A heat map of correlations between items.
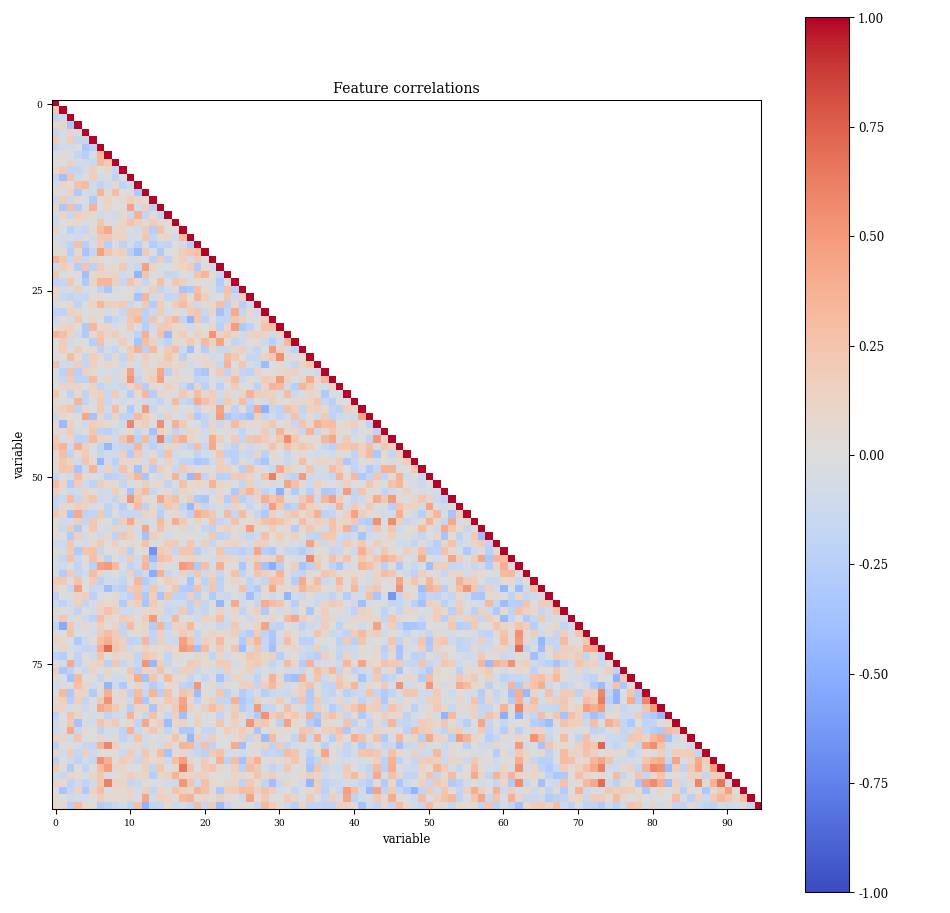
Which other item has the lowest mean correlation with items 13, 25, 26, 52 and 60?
30
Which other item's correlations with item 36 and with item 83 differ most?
26
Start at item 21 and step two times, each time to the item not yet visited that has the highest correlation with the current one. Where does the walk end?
45
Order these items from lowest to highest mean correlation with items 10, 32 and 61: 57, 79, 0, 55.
79, 0, 55, 57
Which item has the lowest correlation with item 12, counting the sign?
94
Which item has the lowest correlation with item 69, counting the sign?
60
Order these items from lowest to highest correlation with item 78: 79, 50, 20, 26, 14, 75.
79, 14, 20, 26, 75, 50
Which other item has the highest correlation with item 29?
50
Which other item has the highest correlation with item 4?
42
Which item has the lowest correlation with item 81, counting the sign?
82
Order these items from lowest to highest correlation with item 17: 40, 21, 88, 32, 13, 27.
13, 40, 32, 21, 27, 88
